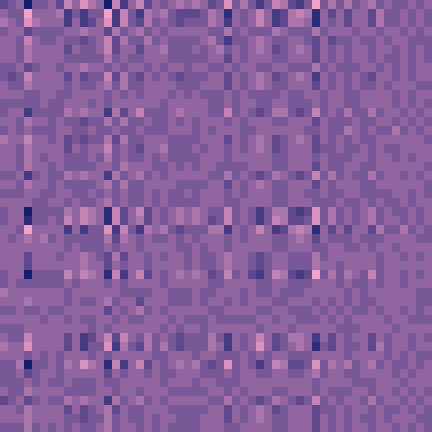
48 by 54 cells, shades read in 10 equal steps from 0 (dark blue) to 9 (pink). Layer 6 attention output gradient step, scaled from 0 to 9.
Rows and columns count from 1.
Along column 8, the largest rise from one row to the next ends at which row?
2
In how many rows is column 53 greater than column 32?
3
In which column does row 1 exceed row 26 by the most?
40
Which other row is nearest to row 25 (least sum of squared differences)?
24
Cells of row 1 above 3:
44
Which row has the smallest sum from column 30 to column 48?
5
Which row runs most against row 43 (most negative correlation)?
33
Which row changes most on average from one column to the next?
1
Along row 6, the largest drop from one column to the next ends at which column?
15
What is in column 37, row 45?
4
